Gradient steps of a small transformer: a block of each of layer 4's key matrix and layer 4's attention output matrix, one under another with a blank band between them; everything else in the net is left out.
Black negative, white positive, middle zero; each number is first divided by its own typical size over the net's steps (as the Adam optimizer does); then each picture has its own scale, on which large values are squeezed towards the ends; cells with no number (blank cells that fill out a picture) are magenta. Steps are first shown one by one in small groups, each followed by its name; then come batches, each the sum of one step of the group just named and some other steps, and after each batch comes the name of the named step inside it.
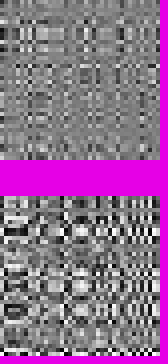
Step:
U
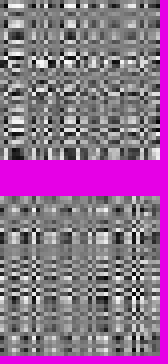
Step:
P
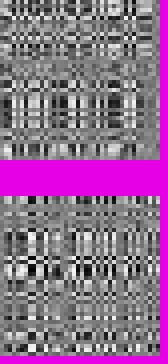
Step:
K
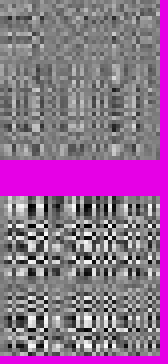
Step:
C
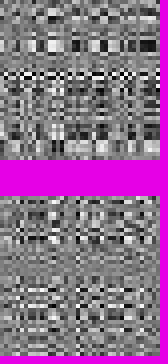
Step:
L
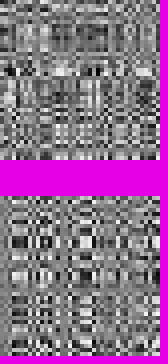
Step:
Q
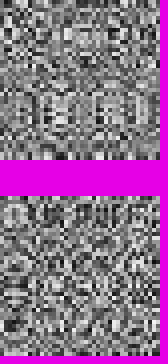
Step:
C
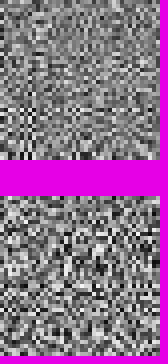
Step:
U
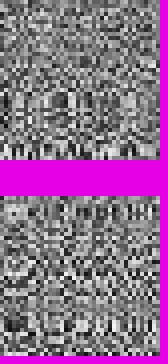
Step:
K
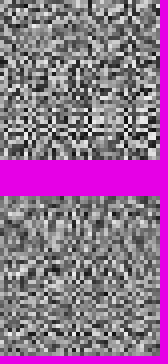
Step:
K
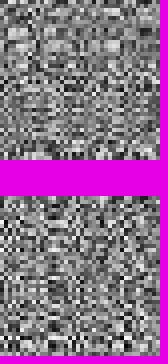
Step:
C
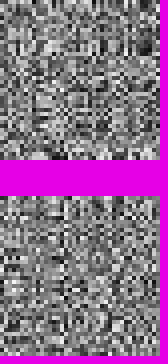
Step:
L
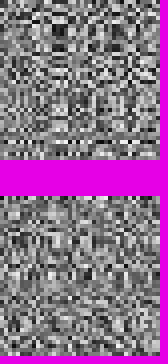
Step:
Q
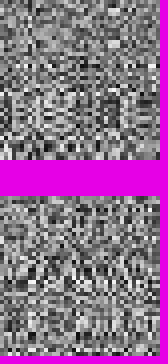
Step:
K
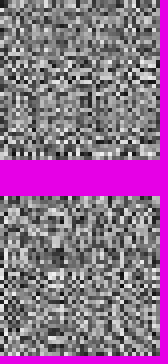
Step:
P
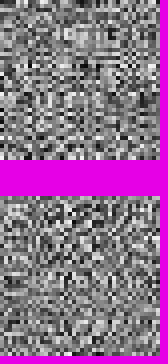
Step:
Q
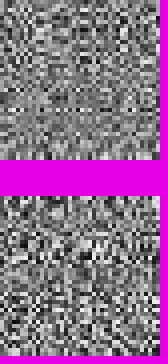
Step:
C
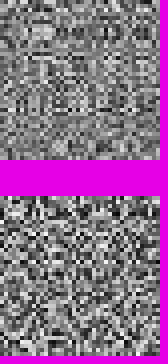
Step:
C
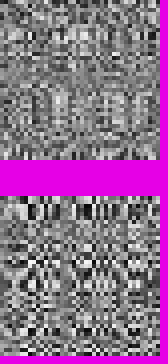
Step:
C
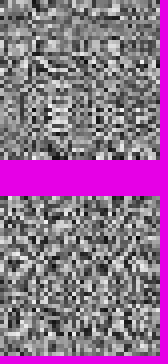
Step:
C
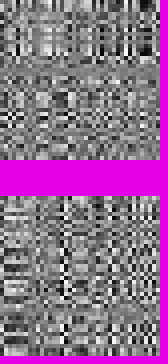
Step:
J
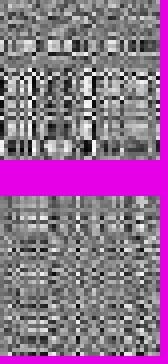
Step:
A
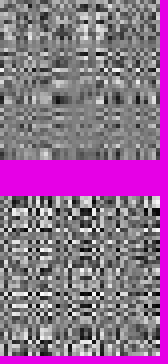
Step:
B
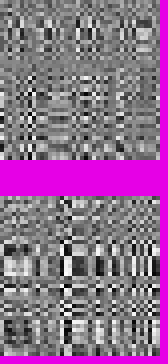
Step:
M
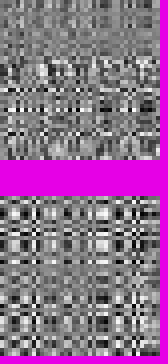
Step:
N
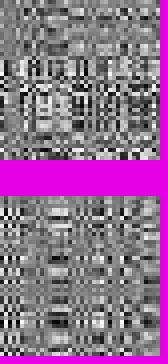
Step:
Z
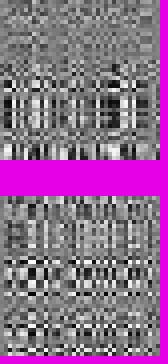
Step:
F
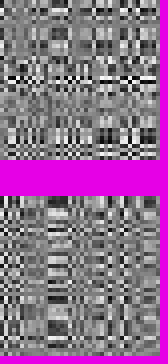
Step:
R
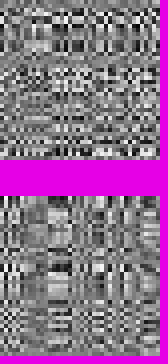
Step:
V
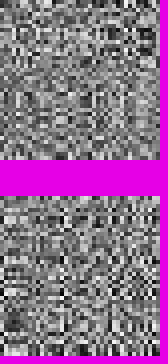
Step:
J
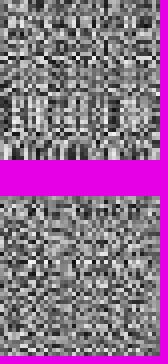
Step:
F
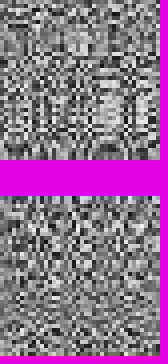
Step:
A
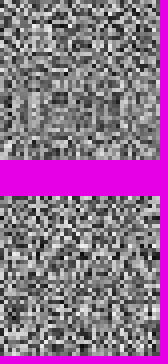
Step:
V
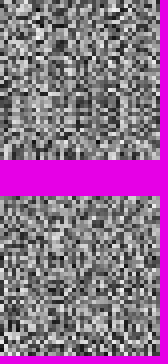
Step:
Z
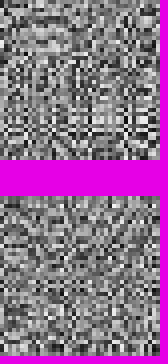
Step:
R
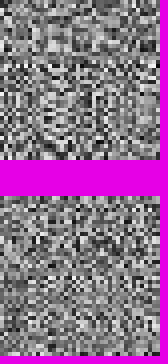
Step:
R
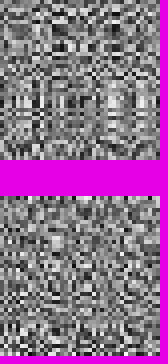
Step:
A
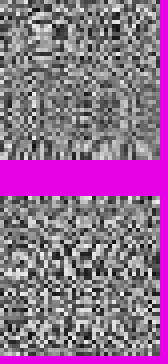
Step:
M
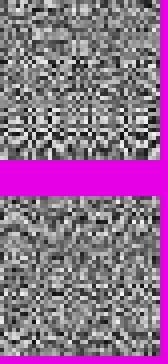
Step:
N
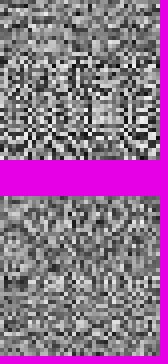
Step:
V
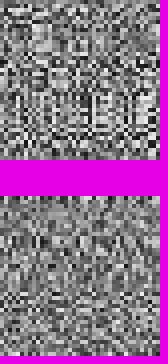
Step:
V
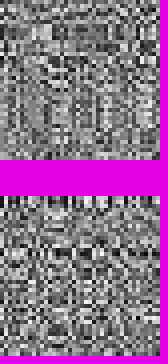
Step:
R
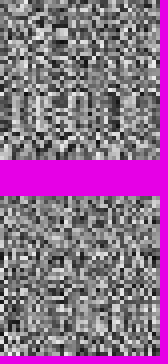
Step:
Z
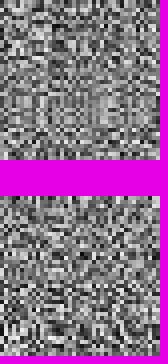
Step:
R
